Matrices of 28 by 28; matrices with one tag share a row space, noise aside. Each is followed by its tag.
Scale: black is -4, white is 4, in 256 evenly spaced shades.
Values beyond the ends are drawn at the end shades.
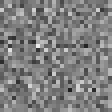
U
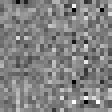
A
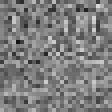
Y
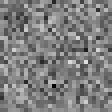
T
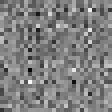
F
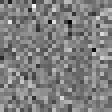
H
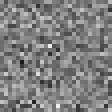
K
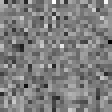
T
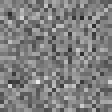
U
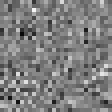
H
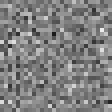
H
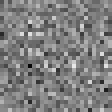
F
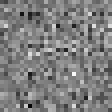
F
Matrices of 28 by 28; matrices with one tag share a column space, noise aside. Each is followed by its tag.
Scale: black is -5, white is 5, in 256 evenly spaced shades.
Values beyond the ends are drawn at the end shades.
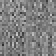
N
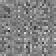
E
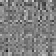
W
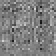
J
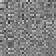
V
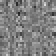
N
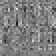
J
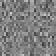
N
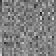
N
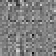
W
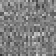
N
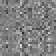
E
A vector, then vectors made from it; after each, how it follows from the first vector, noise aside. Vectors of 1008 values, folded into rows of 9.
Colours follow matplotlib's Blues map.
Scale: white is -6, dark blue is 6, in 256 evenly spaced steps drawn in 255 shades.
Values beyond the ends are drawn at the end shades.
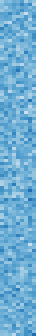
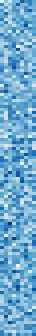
reversed, negated, scaled up.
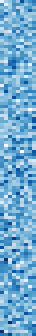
reversed, negated, scaled up.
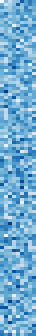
reversed, negated, scaled up.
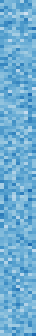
sign-scrambled.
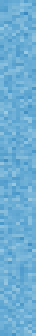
negated, shrunk.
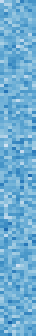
reversed, negated.
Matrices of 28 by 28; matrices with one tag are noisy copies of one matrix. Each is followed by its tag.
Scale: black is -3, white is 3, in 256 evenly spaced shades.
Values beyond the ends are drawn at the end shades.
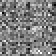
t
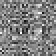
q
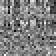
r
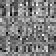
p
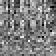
r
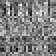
p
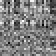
r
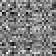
t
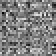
t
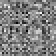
q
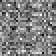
t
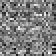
t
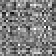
t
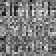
p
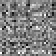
t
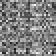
t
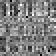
p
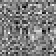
q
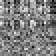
r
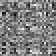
t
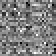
t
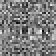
q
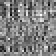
p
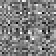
q
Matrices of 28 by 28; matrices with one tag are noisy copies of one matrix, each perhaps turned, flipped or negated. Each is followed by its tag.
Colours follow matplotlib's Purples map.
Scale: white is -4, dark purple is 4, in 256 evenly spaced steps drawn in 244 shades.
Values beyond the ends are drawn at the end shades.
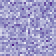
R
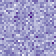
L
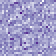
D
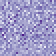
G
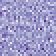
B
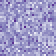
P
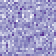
D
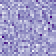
P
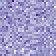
B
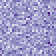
B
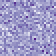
B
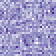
D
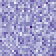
P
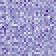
G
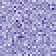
G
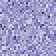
B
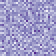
G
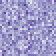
R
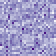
D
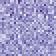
L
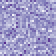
R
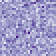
R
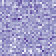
L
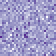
B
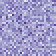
G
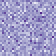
G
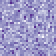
D
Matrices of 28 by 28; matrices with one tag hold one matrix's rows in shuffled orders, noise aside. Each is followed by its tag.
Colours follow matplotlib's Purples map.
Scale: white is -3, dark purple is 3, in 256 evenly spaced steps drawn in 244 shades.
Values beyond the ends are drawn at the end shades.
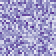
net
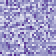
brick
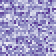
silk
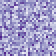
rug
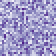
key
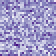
brick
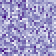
rug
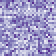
silk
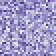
rug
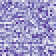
silk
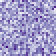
key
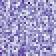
rug
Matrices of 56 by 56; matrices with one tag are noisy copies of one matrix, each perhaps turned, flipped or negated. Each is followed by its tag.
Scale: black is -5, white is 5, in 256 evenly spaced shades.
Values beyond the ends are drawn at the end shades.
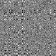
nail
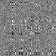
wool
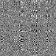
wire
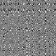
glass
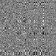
wool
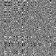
nail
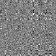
nail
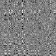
nail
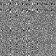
glass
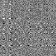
glass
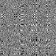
wire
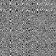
glass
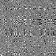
wire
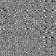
glass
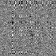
wool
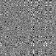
nail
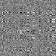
wool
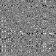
nail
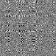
wire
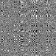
wire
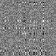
wool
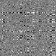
wool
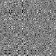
nail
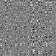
nail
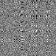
wire
